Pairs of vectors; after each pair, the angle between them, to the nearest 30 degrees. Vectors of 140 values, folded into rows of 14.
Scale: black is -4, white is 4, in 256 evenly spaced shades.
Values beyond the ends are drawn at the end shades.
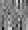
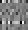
90 degrees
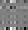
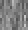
90 degrees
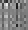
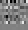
90 degrees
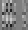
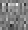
60 degrees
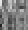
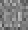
90 degrees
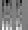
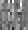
90 degrees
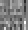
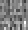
30 degrees
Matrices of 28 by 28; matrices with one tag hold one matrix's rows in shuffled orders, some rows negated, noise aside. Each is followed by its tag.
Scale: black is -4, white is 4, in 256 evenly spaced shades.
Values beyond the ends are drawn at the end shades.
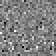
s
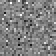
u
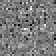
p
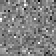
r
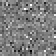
p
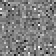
r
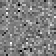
u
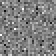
s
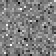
u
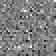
p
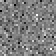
s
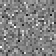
s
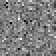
u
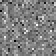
s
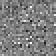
p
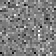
r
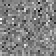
r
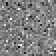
u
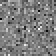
r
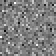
s
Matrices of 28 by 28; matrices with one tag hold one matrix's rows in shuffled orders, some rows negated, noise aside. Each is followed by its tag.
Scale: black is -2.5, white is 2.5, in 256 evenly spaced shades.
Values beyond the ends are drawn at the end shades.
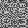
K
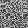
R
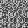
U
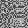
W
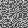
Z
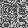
K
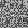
R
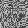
K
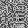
W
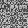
R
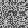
K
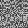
R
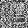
W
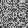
K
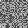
Z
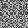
U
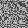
K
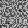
Z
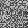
R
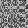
K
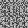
U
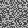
Z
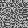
R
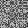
R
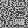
W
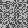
Z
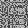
W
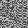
Z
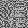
W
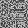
W
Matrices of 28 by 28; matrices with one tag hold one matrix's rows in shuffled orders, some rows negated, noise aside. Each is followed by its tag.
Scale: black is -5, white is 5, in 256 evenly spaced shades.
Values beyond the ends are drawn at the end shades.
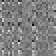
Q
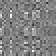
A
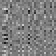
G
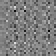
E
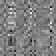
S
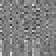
A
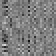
G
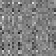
Q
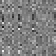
Q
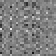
A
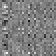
G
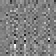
E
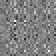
E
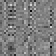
S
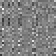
Q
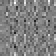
E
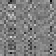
S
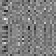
G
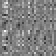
G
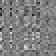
A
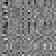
G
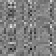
S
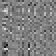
G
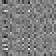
G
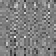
E
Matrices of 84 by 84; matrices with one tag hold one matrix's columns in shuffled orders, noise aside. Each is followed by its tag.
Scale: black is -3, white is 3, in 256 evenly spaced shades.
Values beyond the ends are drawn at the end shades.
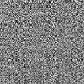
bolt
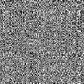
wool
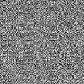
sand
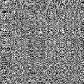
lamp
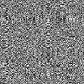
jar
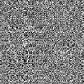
sand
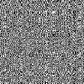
wool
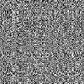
wool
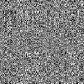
wool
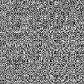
sand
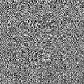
bolt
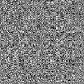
sand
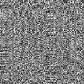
lamp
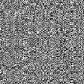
lamp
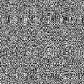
jar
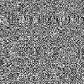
jar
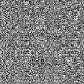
sand
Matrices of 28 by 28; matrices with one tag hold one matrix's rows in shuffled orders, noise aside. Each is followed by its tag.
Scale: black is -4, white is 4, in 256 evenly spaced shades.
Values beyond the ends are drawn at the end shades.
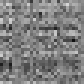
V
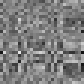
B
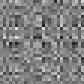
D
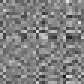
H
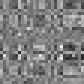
B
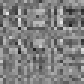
B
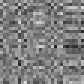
B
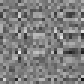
B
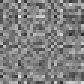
B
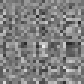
H
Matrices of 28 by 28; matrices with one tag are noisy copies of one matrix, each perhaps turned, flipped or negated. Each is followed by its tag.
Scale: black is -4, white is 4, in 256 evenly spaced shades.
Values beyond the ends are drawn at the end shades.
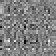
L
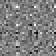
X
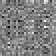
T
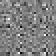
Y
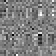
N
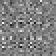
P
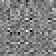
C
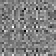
C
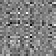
C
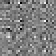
Y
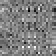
T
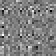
Y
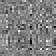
L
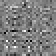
L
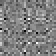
C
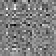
L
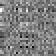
T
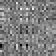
T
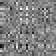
T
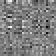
T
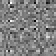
Y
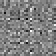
C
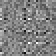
C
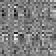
N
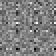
X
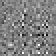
P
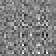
P
